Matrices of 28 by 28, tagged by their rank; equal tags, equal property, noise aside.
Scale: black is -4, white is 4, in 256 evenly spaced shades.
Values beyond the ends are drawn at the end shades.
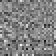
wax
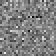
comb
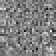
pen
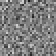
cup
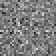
cup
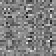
wax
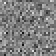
pen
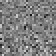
wax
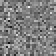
comb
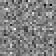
cup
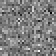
cup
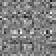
wax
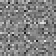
wax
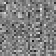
comb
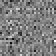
comb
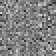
cup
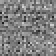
comb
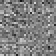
comb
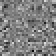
wax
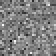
cup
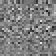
comb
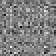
wax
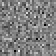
cup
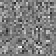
comb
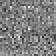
cup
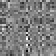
wax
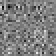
wax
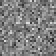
cup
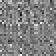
wax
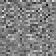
pen
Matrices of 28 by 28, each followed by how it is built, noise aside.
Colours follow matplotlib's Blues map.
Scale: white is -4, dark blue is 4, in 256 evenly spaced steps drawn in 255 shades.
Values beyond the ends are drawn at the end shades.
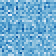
blocks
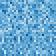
repeating columns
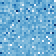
sparse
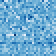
uneven rows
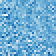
lower triangular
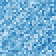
Hankel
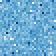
sparse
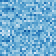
blocks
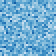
repeating columns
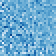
lower triangular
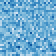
repeating columns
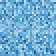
repeating columns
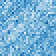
Hankel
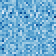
low rank
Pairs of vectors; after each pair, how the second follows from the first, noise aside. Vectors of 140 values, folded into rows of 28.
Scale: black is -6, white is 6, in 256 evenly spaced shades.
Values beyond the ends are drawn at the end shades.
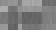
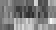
reversed, scaled up.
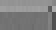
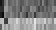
reversed, scaled up.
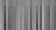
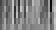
reversed, scaled up.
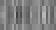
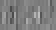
reversed, negated, partly zeroed.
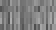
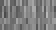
reversed, negated.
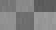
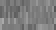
wrapped around, negated, partly zeroed.
